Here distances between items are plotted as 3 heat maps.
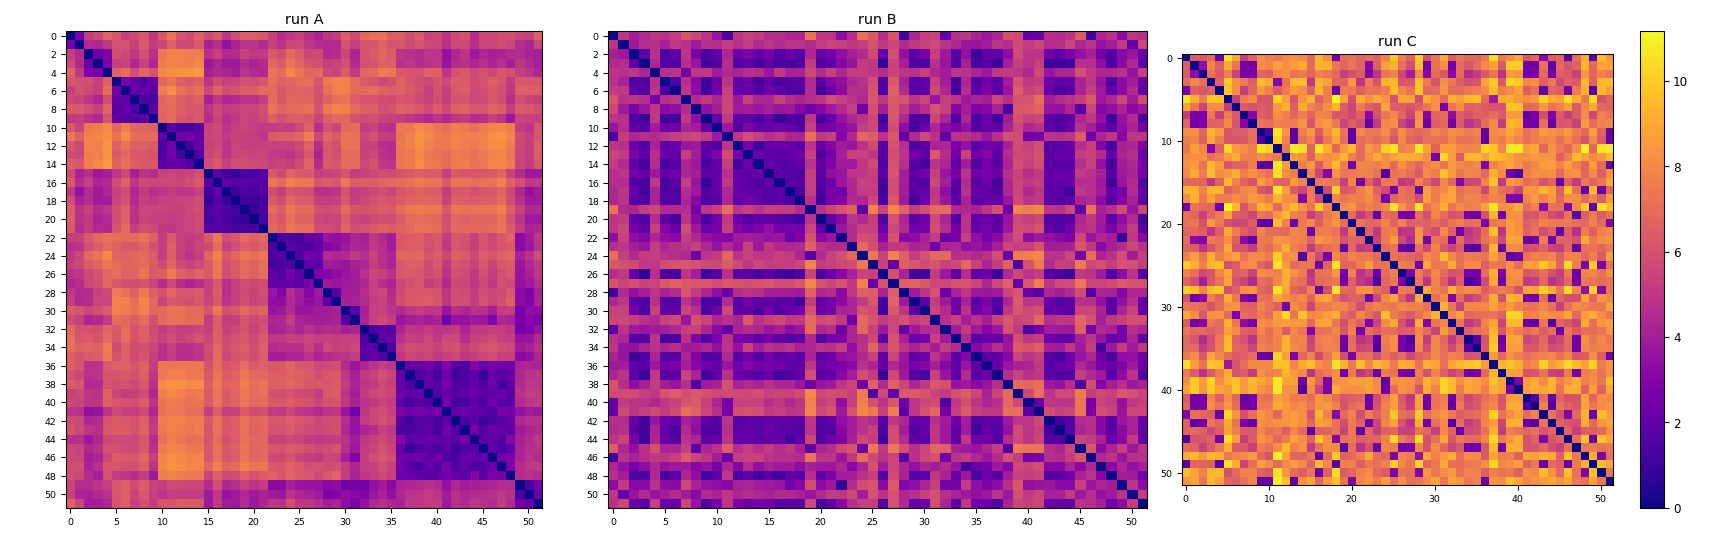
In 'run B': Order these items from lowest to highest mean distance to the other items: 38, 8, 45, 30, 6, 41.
6, 30, 8, 38, 45, 41
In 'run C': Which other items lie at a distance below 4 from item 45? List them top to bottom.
15, 21, 33
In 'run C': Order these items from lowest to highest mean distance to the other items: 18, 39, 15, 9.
15, 9, 18, 39
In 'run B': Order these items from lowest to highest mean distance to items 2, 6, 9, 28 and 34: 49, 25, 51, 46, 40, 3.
3, 51, 49, 46, 40, 25
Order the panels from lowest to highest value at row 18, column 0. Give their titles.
run C, run B, run A
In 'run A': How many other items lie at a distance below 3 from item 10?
4
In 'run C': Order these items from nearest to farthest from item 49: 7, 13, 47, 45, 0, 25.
0, 7, 45, 47, 13, 25
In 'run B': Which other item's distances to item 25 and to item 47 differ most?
34
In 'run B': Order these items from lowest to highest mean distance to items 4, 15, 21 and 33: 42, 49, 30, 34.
42, 30, 49, 34
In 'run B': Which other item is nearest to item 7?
4
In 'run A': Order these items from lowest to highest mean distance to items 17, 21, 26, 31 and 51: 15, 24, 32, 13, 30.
15, 30, 32, 24, 13
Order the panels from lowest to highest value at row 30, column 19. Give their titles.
run B, run A, run C
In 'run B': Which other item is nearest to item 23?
31
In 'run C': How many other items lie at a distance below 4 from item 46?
5
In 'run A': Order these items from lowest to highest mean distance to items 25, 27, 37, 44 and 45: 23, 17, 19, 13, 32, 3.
23, 32, 3, 17, 13, 19
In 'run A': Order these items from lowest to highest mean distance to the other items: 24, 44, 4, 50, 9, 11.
50, 44, 9, 24, 4, 11
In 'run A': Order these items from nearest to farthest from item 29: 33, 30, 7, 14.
30, 33, 14, 7
